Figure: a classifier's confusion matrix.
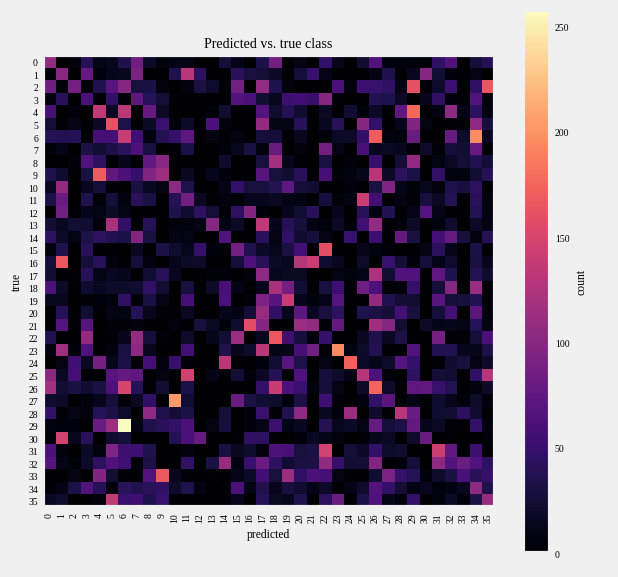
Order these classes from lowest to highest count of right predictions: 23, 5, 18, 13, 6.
13, 18, 6, 5, 23
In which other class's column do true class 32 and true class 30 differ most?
1
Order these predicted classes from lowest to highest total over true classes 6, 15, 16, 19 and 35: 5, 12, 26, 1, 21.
12, 21, 5, 1, 26
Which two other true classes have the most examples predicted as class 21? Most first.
16, 23
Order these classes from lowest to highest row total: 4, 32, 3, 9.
3, 4, 9, 32
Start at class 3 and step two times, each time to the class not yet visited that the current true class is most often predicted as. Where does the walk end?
18
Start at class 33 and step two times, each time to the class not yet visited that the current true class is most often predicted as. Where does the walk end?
4
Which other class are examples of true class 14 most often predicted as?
7
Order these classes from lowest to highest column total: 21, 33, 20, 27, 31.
33, 21, 27, 31, 20
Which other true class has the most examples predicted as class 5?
35
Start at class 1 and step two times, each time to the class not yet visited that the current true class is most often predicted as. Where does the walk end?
25
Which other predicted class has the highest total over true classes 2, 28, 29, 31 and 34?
6
